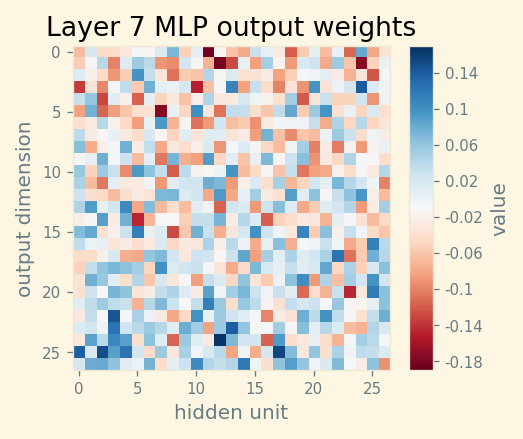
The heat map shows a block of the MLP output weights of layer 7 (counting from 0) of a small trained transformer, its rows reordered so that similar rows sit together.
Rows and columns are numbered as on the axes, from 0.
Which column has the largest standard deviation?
12
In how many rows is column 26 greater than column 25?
12
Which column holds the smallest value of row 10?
8
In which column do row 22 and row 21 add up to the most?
3
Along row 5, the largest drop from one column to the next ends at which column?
2
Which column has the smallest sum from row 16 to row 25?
23
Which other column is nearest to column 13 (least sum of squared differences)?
6
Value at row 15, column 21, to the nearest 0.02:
0.06
